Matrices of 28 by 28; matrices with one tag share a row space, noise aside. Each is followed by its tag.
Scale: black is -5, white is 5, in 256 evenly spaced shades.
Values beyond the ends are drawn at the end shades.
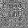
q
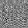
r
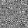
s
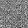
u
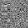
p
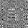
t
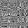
p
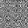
u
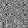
r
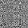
q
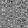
s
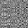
p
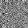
r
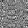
t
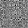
q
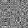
p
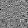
s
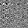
r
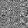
s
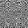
u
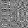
p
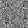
r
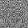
u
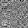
p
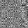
s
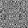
q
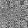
s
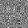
u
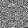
t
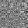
s
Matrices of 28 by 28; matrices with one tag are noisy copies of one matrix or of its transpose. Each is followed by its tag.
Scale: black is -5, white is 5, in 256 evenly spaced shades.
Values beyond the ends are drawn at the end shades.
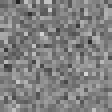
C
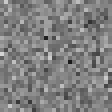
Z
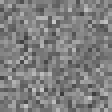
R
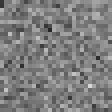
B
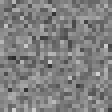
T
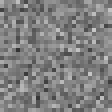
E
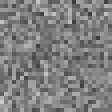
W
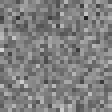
C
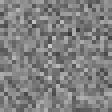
Z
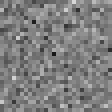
B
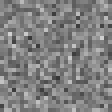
W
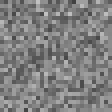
W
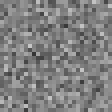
W
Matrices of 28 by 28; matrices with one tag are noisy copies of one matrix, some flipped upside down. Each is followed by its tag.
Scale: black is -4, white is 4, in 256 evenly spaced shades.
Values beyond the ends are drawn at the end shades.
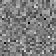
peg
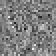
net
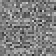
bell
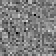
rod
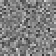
peg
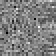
rod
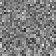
peg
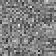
rod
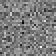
bell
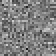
rod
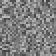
peg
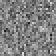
net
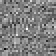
rod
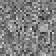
net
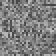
rod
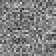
bell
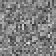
net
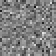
peg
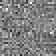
rod
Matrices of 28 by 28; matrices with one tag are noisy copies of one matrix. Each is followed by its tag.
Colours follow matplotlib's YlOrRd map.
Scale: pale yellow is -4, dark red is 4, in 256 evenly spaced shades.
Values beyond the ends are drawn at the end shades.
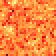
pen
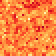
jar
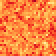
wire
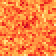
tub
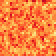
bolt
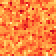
tub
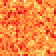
pen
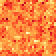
wire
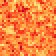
pen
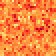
jar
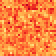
jar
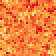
jar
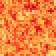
jar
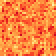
wire
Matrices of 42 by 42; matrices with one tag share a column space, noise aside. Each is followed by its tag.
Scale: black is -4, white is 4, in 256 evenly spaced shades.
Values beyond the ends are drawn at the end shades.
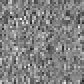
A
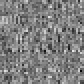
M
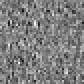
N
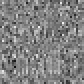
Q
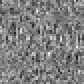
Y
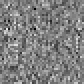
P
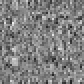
A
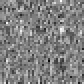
Q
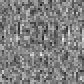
Y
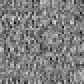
A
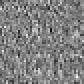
Q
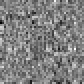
A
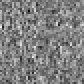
N
